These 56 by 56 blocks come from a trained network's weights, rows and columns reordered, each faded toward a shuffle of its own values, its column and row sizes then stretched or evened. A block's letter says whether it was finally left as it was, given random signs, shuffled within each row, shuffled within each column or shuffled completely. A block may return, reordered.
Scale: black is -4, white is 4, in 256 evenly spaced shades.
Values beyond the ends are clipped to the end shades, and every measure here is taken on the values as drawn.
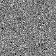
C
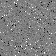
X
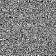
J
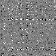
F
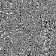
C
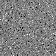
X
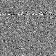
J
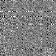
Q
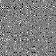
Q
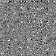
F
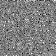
J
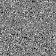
J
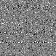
J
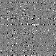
F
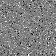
X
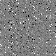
C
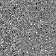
C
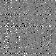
Q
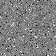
X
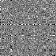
Q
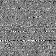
J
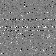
J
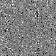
C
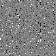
C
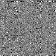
F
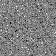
X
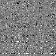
F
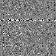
F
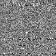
F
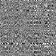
Q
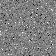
X
